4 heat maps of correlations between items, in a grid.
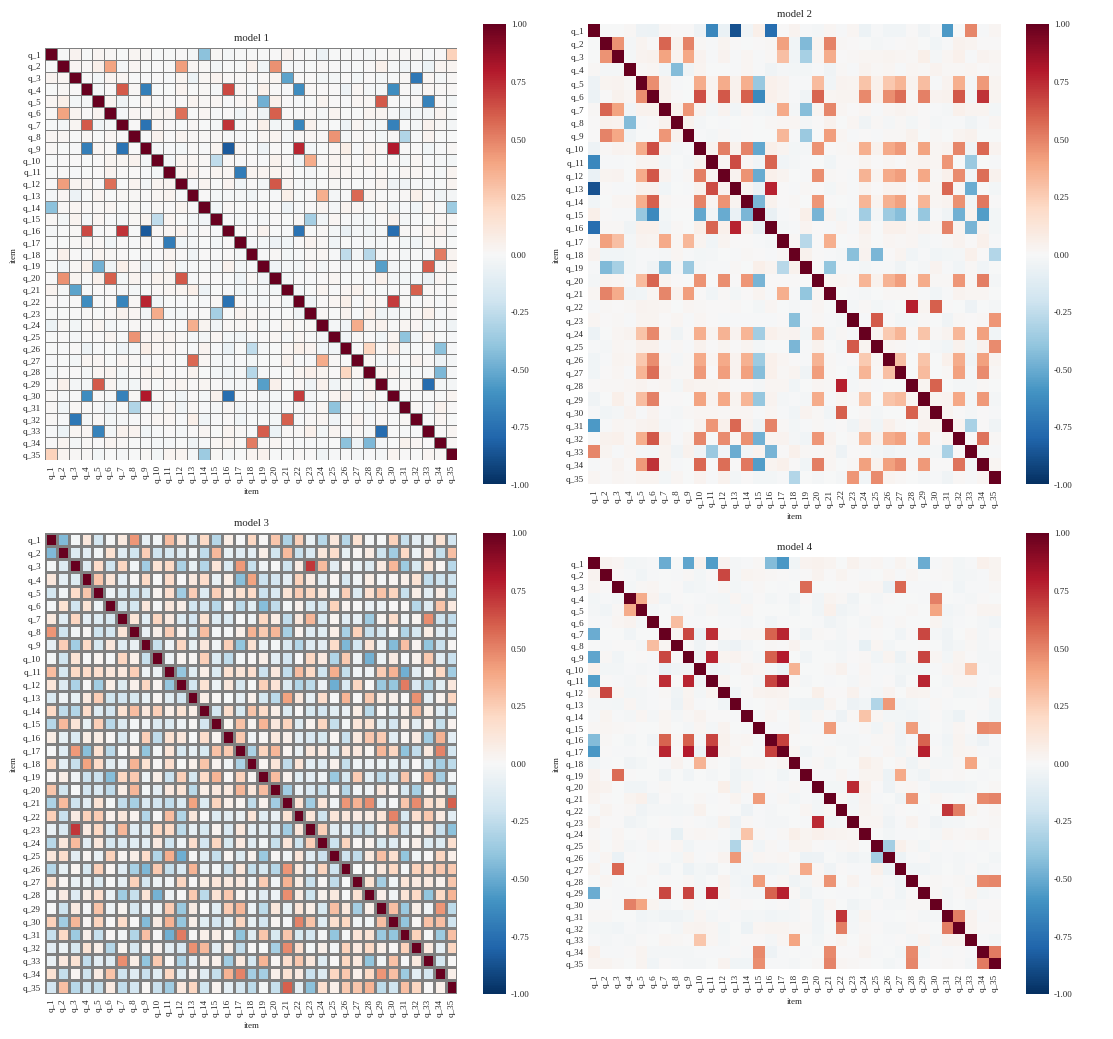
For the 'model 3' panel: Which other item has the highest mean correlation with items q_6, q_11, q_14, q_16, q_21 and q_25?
q_34
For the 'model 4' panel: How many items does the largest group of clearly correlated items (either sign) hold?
7
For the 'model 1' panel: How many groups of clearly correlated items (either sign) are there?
10
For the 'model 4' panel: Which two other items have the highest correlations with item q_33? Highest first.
q_18, q_10
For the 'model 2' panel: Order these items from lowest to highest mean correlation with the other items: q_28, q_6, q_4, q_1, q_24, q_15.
q_15, q_1, q_4, q_28, q_24, q_6
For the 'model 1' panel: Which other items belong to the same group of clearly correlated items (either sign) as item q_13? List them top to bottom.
q_24, q_27
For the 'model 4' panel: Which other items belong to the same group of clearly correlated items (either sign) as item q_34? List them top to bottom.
q_15, q_21, q_28, q_35
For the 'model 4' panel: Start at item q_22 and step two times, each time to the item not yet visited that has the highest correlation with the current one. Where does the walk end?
q_32
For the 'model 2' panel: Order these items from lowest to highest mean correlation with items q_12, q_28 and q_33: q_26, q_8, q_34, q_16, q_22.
q_16, q_8, q_26, q_34, q_22
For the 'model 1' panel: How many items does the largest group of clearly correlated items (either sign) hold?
6
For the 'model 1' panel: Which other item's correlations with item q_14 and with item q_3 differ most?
q_32
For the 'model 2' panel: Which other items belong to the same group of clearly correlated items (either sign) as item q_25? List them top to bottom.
q_18, q_23, q_35
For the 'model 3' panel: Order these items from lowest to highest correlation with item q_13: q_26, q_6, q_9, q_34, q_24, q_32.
q_6, q_9, q_34, q_24, q_26, q_32
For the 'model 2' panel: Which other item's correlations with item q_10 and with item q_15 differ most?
q_6
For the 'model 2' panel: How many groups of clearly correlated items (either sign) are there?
6
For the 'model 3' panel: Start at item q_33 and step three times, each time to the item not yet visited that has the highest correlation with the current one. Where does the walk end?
q_3
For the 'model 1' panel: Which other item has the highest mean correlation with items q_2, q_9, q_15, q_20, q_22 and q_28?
q_30
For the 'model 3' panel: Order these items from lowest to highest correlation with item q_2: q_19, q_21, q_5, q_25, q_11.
q_11, q_5, q_19, q_25, q_21
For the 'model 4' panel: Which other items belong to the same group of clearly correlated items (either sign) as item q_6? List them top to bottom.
q_8
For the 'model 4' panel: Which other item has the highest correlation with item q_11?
q_17
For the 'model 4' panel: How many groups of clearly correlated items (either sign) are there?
11
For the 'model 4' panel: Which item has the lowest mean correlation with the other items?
q_1
